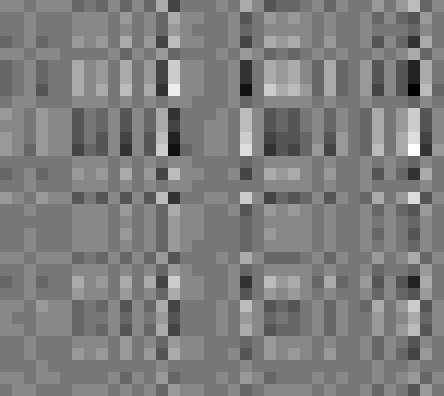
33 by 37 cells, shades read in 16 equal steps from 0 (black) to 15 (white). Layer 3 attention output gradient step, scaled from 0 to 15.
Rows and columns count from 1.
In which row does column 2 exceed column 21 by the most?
8
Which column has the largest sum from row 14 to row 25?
15
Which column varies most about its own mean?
35
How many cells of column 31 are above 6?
27
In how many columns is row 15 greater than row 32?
18
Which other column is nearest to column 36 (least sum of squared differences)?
11
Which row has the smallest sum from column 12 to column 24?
13
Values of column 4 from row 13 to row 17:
9 7 6 7 9
